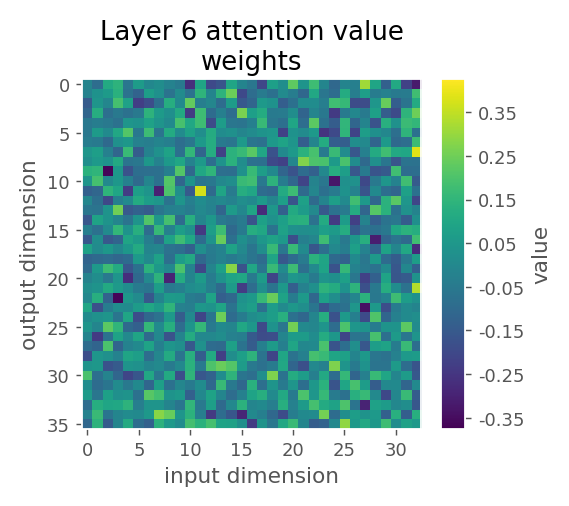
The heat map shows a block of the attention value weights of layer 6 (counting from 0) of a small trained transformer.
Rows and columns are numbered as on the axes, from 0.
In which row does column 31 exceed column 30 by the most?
3
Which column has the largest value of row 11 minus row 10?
11
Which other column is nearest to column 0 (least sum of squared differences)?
30
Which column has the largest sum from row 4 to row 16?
8
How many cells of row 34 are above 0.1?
7
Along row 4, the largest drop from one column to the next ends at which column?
12
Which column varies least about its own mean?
0
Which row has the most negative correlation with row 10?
26
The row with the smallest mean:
18
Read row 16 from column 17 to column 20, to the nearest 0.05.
0.05 0.1 0.05 -0.2
